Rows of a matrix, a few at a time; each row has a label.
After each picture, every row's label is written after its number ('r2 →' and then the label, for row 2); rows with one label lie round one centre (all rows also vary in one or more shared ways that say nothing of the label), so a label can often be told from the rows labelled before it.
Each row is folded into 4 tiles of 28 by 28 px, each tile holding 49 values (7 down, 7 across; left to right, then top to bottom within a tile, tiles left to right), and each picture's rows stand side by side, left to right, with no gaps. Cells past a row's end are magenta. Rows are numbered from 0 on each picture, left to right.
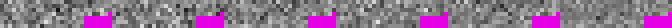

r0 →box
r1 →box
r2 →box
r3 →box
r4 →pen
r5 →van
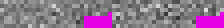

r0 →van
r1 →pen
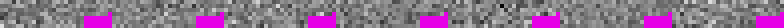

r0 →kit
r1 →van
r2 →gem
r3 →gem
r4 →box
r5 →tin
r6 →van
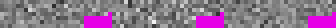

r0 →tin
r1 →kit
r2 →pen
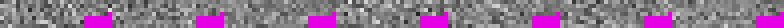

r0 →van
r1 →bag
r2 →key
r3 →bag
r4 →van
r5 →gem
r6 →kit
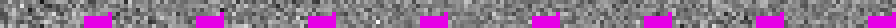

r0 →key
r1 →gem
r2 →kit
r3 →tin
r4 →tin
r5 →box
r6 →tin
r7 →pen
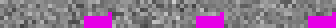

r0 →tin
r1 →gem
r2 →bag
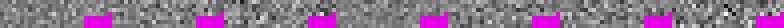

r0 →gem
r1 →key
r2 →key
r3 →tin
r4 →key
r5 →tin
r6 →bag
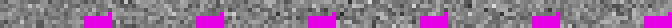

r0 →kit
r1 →key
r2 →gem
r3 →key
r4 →box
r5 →gem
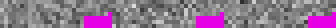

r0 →tin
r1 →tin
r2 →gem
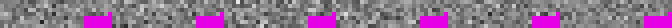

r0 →van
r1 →bag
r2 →tin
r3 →key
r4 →tin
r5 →kit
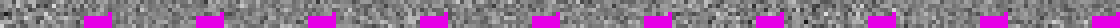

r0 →pen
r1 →pen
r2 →pen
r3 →key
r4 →box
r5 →van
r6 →kit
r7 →bag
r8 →tin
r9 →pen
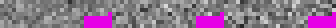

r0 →kit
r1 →box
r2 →bag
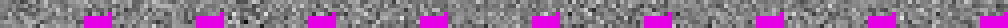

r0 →key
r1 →bag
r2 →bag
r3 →van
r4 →gem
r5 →kit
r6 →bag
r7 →key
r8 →tin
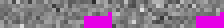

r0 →box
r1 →bag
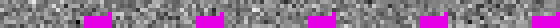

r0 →van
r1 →key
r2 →tin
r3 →van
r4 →key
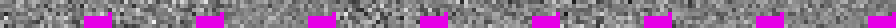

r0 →gem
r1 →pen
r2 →van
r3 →key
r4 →tin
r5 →gem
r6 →key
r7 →bag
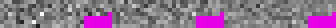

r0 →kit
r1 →tin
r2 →van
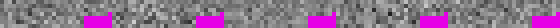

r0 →box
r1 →tin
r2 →van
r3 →pen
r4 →tin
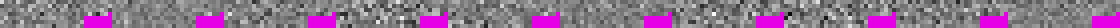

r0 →box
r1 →tin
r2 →van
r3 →pen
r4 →bag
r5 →box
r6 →van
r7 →tin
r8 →kit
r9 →box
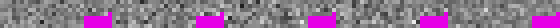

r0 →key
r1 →box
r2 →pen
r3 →box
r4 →gem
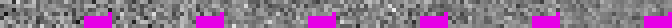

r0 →box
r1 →bag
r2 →van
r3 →van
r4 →box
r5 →tin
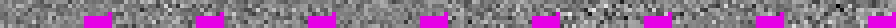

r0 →gem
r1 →van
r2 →van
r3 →gem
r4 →pen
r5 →key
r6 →kit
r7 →gem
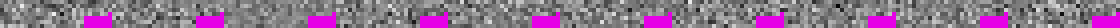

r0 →tin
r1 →bag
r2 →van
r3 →kit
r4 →pen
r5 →bag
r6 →van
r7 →tin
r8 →tin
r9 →box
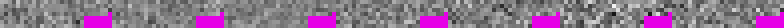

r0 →gem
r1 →gem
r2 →kit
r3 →pen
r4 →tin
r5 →van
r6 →kit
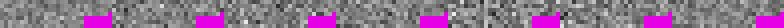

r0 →key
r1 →box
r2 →tin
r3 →key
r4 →key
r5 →gem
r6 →box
